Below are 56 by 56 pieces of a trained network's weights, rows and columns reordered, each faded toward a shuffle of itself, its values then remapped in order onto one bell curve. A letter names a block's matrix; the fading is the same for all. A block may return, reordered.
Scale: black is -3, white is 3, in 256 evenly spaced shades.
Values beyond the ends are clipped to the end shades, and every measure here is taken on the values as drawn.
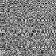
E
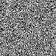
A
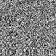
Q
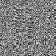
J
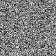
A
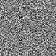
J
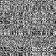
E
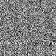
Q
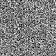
A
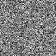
A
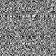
E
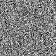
A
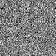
Q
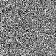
A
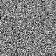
Q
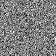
A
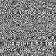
E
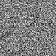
Q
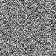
Q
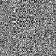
J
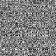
E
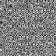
E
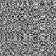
E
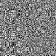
J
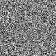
Q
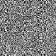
J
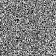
A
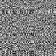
E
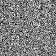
A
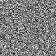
J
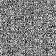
A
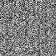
A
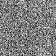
A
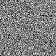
Q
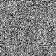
A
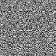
E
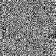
J
